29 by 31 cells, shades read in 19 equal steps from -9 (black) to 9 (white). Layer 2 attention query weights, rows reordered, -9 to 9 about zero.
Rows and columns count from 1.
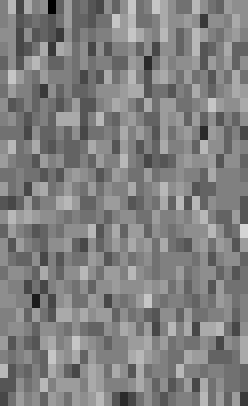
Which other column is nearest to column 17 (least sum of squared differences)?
21
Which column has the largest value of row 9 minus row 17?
13
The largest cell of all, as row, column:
17, 31
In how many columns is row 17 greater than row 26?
8
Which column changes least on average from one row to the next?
29
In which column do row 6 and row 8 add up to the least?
11
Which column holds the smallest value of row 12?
19
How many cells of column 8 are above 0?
12
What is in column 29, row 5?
2
